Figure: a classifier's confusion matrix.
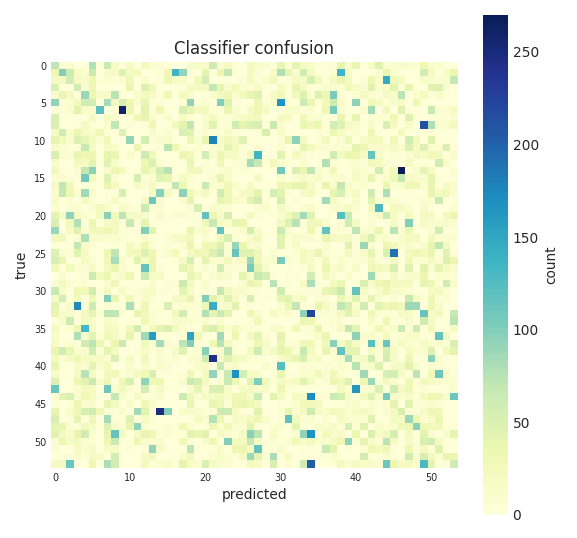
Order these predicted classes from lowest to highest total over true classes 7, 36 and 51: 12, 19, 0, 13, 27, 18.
19, 0, 12, 27, 18, 13
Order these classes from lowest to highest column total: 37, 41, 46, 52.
52, 41, 46, 37
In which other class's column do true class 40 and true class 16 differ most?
30
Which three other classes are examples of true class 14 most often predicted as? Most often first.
46, 30, 5
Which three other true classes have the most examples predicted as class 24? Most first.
41, 25, 8
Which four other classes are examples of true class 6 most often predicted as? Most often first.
9, 37, 42, 50
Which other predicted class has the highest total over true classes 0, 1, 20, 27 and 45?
38
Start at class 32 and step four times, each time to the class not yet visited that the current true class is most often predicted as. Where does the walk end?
31
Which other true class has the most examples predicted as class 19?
42
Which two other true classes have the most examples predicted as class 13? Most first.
36, 18
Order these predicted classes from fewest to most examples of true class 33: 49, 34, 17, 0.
0, 17, 49, 34
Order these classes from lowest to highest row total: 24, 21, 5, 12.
24, 21, 12, 5
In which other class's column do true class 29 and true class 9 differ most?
34
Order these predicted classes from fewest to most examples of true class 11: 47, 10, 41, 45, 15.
10, 45, 41, 47, 15
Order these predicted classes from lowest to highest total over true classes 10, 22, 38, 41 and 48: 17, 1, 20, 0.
17, 1, 20, 0
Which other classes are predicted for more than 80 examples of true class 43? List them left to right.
0, 7, 40
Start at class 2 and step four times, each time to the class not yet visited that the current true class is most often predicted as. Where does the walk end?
49
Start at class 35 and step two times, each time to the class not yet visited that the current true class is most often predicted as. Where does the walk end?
37
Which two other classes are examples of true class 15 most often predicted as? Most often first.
4, 46
